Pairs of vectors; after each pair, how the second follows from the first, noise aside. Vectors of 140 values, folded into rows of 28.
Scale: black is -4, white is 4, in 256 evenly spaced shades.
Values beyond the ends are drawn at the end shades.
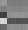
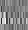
sign-scrambled.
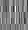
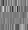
reversed, negated, partly zeroed.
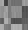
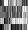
negated, scaled up.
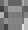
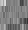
reversed, partly zeroed.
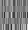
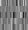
reversed, partly zeroed.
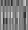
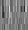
reversed, partly zeroed.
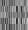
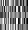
negated, scaled up.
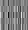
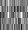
sign-scrambled.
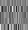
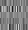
negated, partly zeroed.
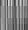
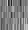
negated, partly zeroed.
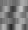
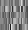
sign-scrambled.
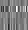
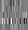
reversed, partly zeroed.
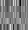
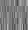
reversed, negated, shrunk.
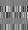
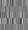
reversed, negated, shrunk.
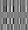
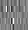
negated, partly zeroed.
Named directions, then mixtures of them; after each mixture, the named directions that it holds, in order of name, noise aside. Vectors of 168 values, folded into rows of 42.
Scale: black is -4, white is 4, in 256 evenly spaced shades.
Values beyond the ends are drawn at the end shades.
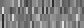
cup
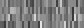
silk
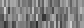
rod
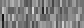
cup, rod.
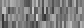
cup, rod.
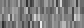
cup, silk.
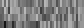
rod, silk.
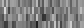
rod.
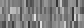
silk.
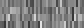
silk.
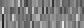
cup.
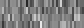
cup, silk.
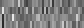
cup.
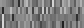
cup.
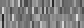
cup.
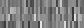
silk.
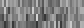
rod.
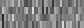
cup, rod.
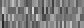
cup, rod.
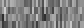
cup, rod.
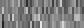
cup, silk.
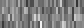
cup, silk.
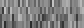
cup, rod.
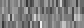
cup, silk.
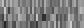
rod.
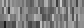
rod, silk.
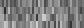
rod.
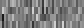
cup, rod.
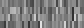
silk.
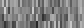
rod.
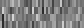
cup, rod.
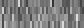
cup, rod.
